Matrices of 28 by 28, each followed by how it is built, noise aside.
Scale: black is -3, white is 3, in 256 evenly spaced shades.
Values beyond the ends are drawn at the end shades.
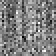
blocks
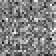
blocks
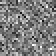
Toeplitz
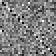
diagonal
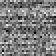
blocks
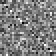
diagonal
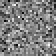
repeating rows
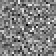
repeating rows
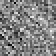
Toeplitz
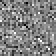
diagonal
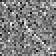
diagonal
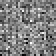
blocks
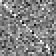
diagonal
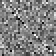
diagonal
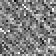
Toeplitz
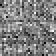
blocks
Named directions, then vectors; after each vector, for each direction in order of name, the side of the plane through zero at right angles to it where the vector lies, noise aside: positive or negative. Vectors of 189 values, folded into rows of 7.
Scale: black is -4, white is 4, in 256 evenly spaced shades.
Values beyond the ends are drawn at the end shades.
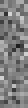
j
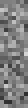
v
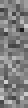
positive, negative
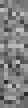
negative, positive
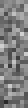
positive, positive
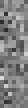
positive, positive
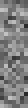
negative, positive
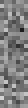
positive, negative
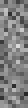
negative, positive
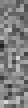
negative, negative
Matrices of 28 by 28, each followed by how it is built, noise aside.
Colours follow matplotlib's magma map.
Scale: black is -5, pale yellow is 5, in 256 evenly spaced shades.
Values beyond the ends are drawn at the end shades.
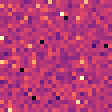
sparse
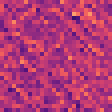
Toeplitz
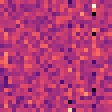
uneven columns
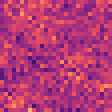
smooth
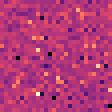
sparse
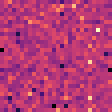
sparse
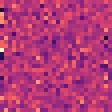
uneven columns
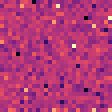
sparse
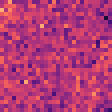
smooth
